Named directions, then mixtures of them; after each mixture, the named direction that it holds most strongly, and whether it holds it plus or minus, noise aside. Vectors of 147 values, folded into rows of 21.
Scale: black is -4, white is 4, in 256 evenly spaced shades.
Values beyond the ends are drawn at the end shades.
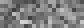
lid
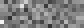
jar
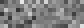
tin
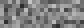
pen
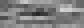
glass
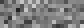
tin, plus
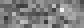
lid, plus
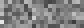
jar, plus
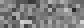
lid, plus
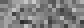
lid, minus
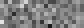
jar, plus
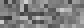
jar, plus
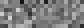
tin, minus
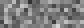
pen, minus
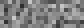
pen, plus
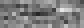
glass, plus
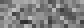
lid, minus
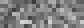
lid, plus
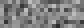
pen, plus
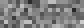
pen, minus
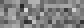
pen, plus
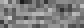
glass, minus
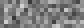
pen, minus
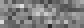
jar, plus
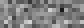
pen, minus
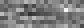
glass, plus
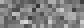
lid, plus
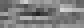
glass, plus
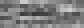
glass, plus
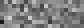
jar, minus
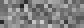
jar, minus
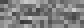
lid, minus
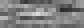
glass, minus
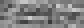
glass, plus
